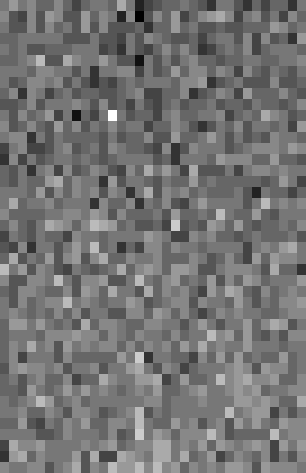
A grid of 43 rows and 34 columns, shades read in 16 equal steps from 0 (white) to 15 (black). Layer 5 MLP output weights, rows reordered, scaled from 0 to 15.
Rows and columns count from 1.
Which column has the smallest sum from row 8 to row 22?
13
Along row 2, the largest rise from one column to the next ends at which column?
16
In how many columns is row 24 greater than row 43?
20
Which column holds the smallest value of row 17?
7
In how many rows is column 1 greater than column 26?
20
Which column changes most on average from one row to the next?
17
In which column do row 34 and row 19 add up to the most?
21
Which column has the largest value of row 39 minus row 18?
5
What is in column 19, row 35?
11
